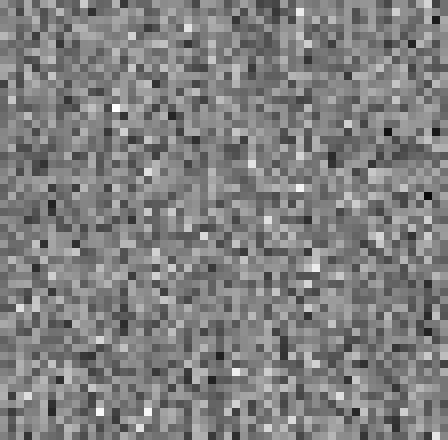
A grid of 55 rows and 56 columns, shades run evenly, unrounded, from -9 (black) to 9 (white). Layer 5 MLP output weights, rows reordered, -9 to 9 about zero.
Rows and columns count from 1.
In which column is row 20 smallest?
42
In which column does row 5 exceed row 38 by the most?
38
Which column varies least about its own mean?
41
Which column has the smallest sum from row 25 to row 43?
16
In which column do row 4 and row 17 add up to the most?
24
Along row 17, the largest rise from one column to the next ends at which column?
50
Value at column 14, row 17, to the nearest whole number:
-5
